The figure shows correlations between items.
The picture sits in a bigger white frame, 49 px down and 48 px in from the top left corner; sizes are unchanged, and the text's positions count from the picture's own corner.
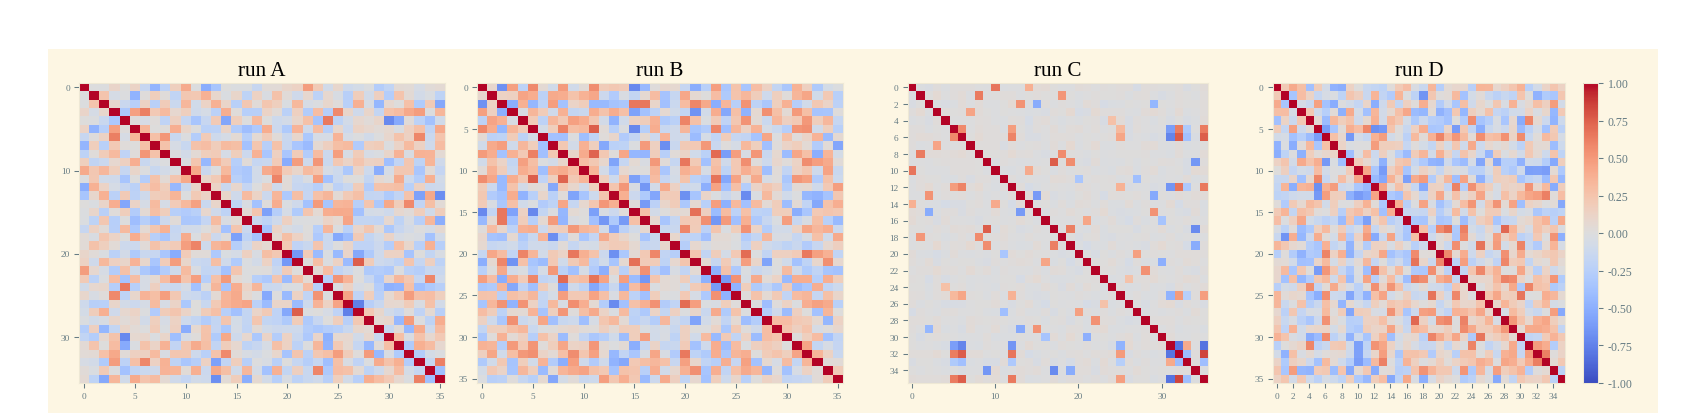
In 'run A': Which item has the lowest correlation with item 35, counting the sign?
13
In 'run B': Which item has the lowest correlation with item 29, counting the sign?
24
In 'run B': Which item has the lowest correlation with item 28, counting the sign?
21
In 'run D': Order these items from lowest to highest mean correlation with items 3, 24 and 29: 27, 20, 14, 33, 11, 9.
20, 11, 9, 27, 33, 14
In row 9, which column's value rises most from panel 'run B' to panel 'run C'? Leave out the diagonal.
19
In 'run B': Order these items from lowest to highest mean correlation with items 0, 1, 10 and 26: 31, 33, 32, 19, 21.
19, 33, 21, 31, 32
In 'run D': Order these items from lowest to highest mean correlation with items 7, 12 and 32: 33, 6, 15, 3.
15, 3, 6, 33
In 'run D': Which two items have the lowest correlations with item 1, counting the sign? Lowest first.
18, 32
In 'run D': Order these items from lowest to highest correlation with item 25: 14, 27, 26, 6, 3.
14, 3, 26, 27, 6
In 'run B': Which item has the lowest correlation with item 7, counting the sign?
18
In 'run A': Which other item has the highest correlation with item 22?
0
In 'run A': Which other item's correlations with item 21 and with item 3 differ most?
27
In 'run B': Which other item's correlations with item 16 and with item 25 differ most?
23
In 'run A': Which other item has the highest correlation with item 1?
12
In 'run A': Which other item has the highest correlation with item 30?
14
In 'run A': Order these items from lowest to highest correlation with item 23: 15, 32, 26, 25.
15, 32, 26, 25
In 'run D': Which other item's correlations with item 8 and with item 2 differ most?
0
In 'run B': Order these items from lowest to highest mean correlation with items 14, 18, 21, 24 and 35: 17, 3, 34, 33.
3, 17, 33, 34
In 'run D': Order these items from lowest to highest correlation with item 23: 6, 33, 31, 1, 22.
1, 22, 31, 33, 6
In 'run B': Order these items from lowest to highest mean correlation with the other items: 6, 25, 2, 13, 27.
13, 6, 2, 27, 25
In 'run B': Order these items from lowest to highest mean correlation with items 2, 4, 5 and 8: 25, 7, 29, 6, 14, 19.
6, 19, 14, 29, 25, 7
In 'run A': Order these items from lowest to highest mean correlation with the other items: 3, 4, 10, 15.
4, 15, 10, 3
